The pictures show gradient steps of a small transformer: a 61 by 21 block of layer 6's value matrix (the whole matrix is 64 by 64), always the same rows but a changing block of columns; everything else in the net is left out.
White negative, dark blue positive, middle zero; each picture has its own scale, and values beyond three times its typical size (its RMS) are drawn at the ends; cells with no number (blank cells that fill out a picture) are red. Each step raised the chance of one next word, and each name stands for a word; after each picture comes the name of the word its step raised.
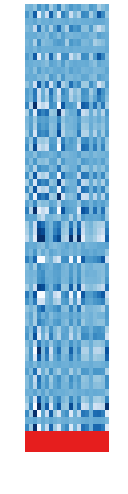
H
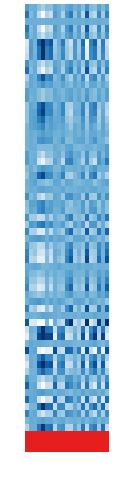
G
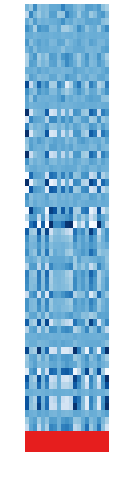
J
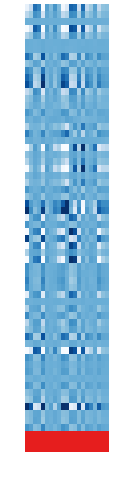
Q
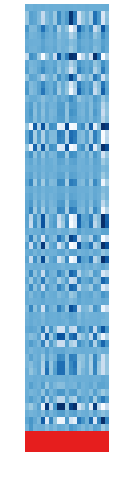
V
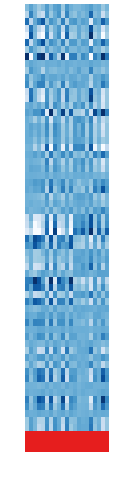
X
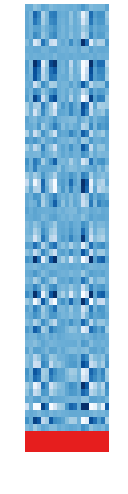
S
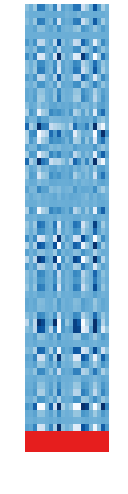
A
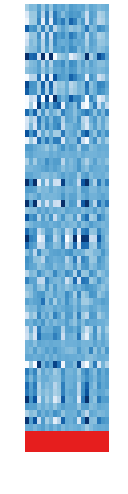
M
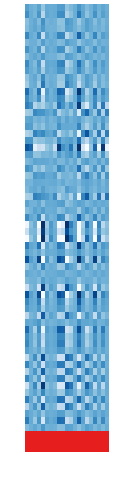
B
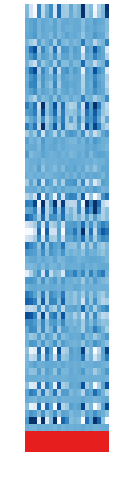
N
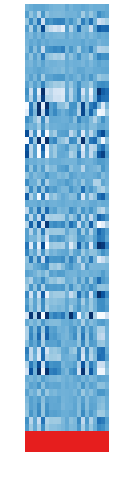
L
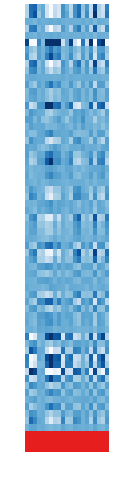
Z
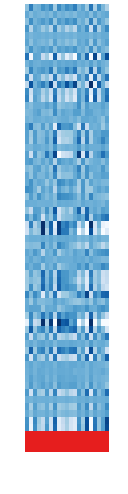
A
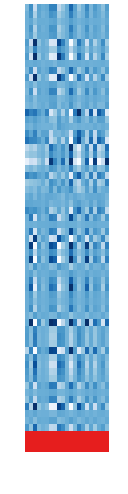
G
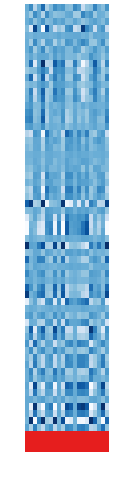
S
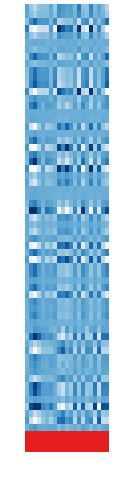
Q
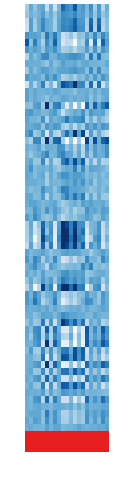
B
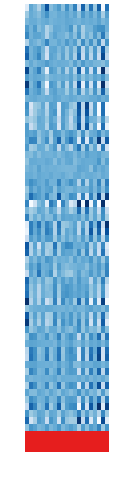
N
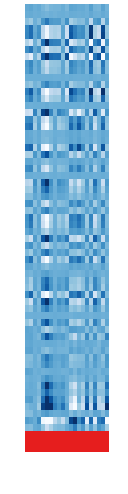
X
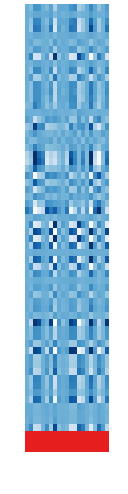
J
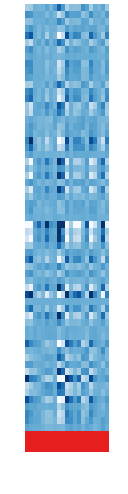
B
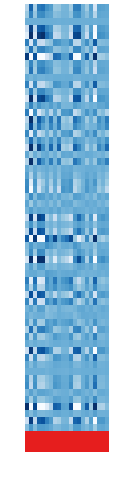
X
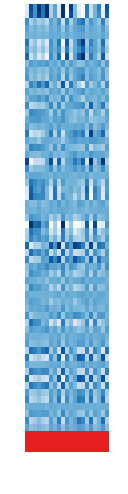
Z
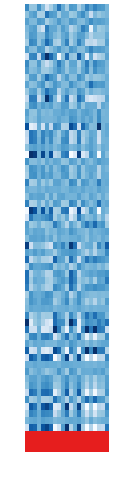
A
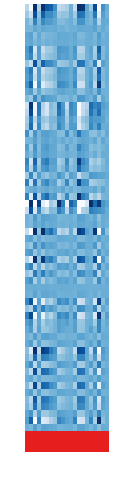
N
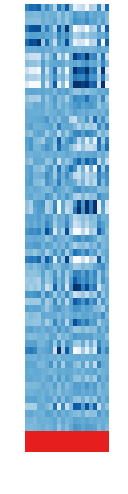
Q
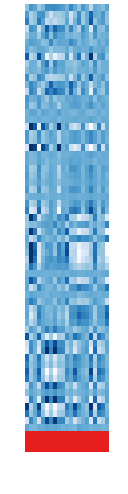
V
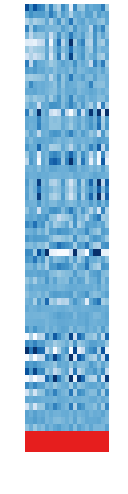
Z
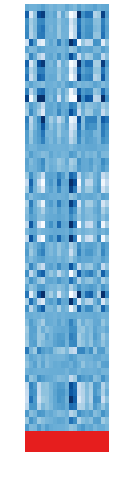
M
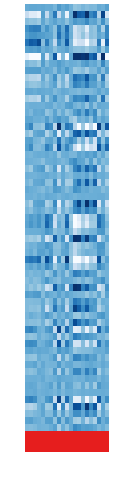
V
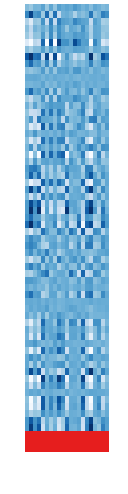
J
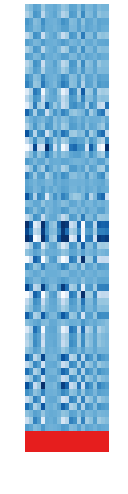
B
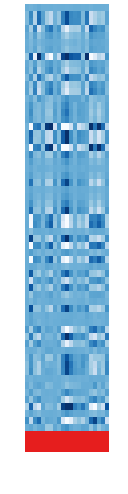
V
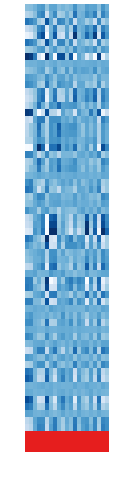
X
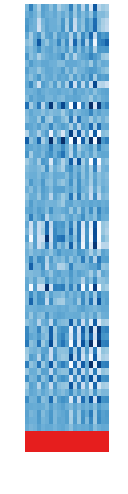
B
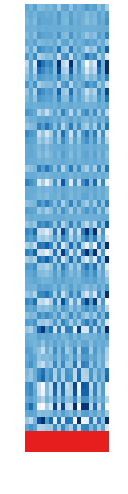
S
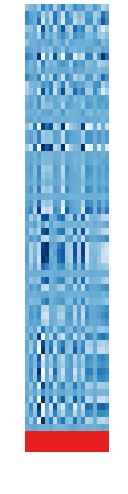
V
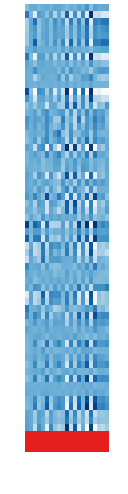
H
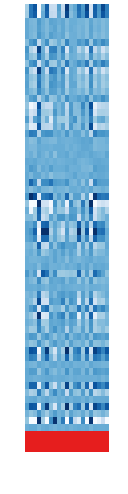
N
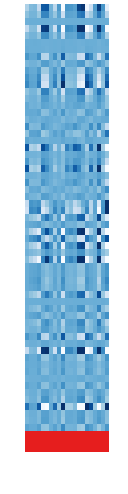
Q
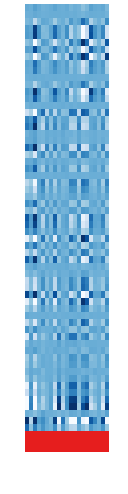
X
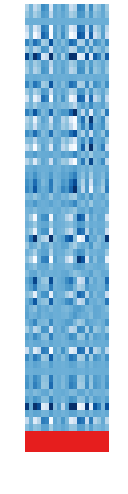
X
